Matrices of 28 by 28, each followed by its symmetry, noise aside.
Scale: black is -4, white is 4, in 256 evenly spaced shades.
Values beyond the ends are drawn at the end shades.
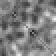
symmetric.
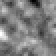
antisymmetric.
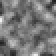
symmetric across the other diagonal.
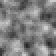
antisymmetric.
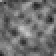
symmetric across the other diagonal.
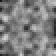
mirrored top to bottom.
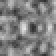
mirrored top to bottom.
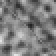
symmetric across the other diagonal.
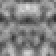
mirrored left to right.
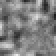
antisymmetric.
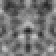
mirrored left to right.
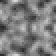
mirrored top to bottom.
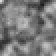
symmetric.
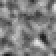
antisymmetric.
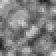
symmetric.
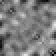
symmetric.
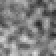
antisymmetric.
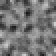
symmetric.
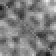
symmetric across the other diagonal.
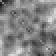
symmetric.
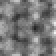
mirrored top to bottom.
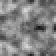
mirrored top to bottom.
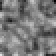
symmetric across the other diagonal.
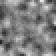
antisymmetric.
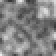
symmetric across the other diagonal.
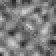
symmetric across the other diagonal.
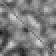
symmetric across the other diagonal.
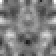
mirrored left to right.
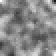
symmetric across the other diagonal.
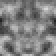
mirrored left to right.
